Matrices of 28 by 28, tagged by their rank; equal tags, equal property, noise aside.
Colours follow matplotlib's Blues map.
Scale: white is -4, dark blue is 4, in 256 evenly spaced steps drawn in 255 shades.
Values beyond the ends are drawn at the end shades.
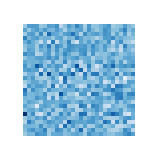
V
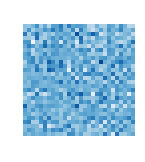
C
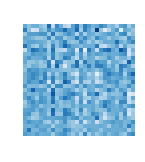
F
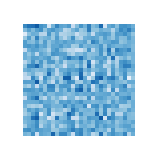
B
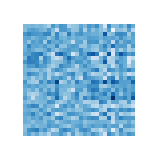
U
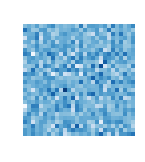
C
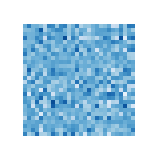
U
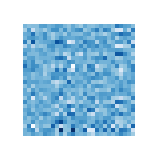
U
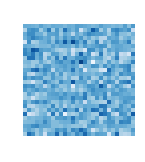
U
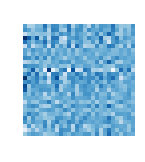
U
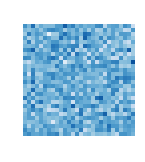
C
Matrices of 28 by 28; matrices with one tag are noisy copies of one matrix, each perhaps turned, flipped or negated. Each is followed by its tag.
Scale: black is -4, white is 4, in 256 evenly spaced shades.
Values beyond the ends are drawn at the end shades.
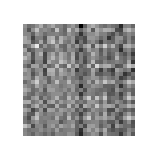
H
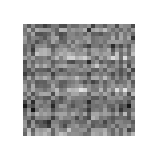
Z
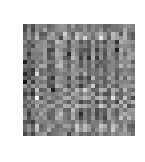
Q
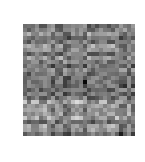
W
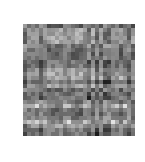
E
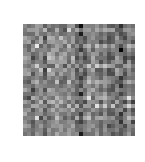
H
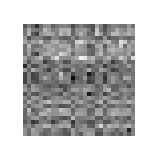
W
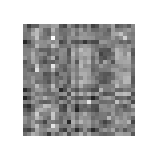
E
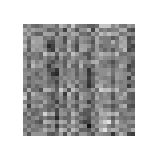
Z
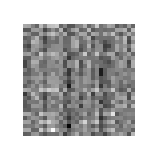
Z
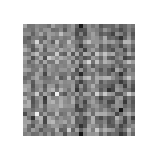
H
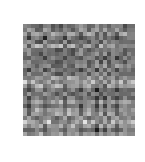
H
